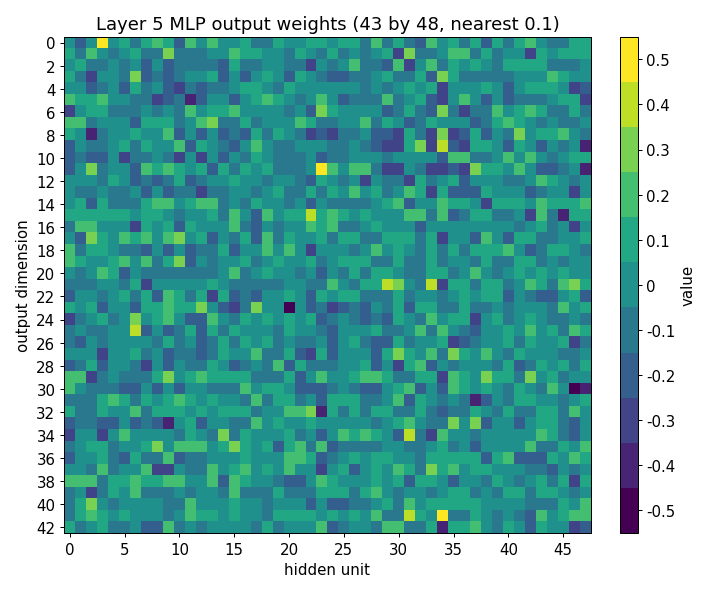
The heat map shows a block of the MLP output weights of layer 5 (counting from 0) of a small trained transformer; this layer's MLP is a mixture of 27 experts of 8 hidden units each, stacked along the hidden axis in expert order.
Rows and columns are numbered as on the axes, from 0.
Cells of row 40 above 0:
13
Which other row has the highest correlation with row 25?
3
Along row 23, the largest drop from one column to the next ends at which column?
20
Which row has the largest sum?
41
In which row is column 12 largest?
23
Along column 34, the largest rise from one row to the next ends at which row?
6
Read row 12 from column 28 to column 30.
0 -0.1 -0.1
